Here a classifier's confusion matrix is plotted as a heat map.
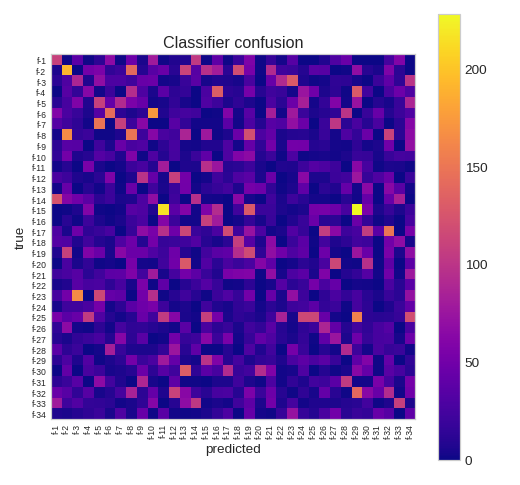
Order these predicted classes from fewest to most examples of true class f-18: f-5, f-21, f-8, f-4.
f-5, f-4, f-8, f-21
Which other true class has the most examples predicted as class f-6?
f-28
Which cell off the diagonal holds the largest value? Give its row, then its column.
f-15, f-29
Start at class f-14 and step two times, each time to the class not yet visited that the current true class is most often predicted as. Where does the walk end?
f-10
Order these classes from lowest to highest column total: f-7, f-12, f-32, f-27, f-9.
f-7, f-27, f-12, f-9, f-32
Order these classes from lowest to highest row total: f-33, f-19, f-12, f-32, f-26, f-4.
f-26, f-33, f-12, f-4, f-32, f-19
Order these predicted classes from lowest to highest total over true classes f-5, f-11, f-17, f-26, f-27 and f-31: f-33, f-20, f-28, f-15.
f-33, f-20, f-28, f-15
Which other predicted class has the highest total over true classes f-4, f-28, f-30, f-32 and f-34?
f-29
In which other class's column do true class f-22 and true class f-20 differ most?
f-13
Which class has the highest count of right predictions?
f-2
